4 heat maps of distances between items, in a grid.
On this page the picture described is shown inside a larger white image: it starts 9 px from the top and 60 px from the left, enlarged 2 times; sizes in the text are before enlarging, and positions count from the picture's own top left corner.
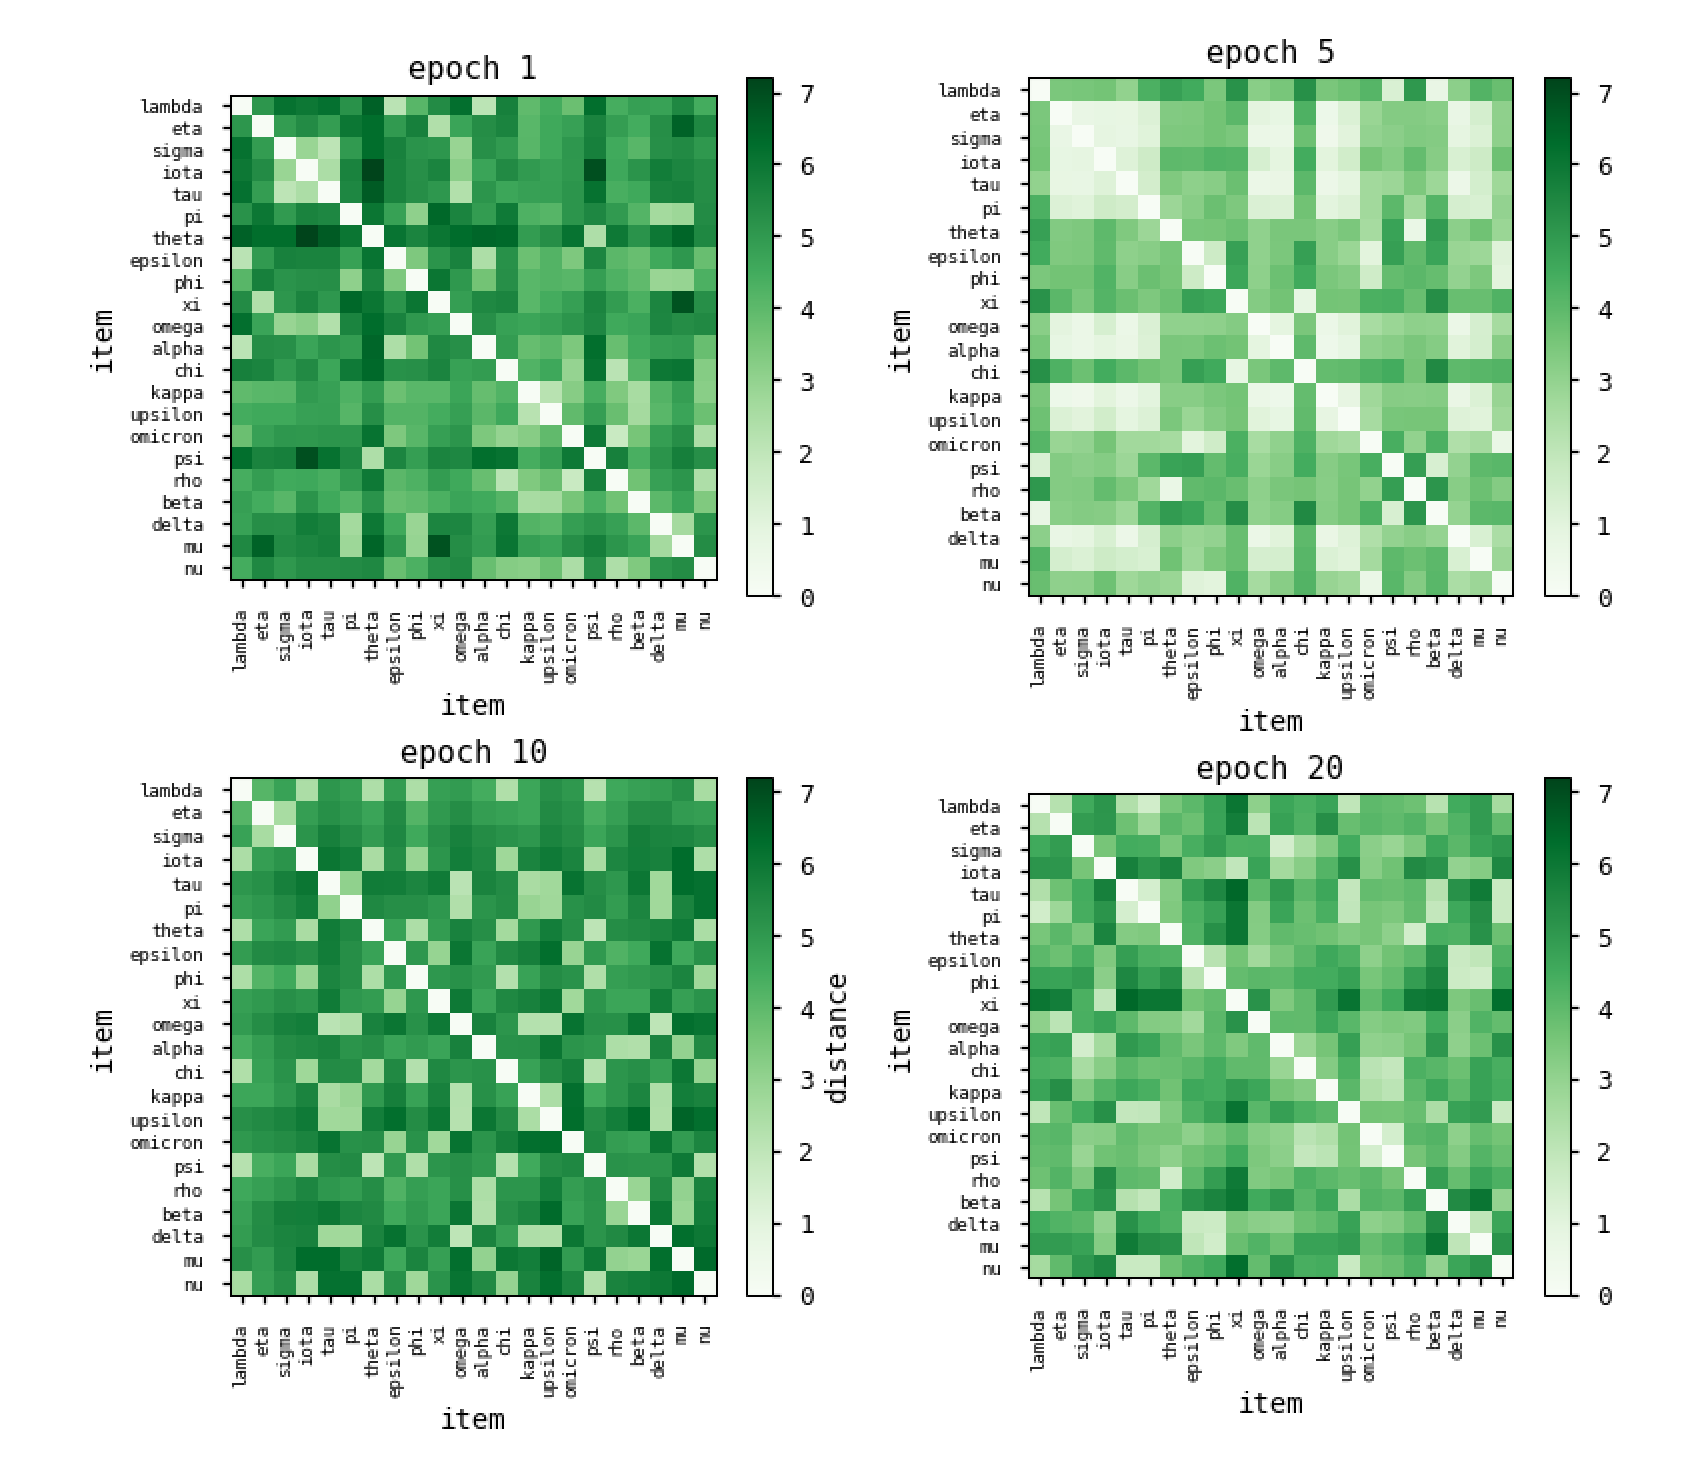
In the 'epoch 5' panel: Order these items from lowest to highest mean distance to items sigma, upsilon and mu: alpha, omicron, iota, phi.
alpha, iota, omicron, phi
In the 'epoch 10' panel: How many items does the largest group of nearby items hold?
7
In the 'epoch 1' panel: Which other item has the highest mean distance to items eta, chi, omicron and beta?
theta
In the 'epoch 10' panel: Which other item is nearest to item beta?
alpha
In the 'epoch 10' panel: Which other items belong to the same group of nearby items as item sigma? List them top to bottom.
eta
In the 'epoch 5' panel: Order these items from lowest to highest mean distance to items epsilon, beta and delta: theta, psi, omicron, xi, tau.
tau, omicron, psi, theta, xi
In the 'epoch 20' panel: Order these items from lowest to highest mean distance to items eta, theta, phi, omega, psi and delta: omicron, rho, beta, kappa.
omicron, rho, kappa, beta
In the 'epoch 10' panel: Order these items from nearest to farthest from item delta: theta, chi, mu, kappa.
kappa, chi, theta, mu
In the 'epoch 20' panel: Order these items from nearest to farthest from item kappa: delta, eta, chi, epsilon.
chi, delta, epsilon, eta
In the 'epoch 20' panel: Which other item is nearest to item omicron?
psi
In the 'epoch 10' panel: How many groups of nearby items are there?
5
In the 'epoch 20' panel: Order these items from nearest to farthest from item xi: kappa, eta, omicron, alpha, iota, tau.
iota, alpha, omicron, kappa, eta, tau
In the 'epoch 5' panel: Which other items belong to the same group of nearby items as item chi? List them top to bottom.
xi
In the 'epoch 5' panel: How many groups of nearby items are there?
5
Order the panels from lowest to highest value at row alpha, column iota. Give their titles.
epoch 5, epoch 20, epoch 1, epoch 10
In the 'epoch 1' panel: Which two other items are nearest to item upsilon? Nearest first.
kappa, beta
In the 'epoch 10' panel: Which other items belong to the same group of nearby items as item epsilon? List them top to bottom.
xi, omicron
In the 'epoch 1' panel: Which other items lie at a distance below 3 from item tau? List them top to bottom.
sigma, iota, omega
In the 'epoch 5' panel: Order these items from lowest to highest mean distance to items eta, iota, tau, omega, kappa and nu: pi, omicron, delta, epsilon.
delta, pi, omicron, epsilon
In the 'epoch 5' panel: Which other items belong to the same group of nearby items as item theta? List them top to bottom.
rho
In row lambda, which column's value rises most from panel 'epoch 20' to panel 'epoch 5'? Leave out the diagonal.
pi
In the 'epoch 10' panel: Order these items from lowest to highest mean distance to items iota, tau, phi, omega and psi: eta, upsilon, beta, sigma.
upsilon, eta, sigma, beta
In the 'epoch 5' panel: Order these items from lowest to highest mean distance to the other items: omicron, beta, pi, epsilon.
pi, omicron, epsilon, beta
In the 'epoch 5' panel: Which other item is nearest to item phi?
nu
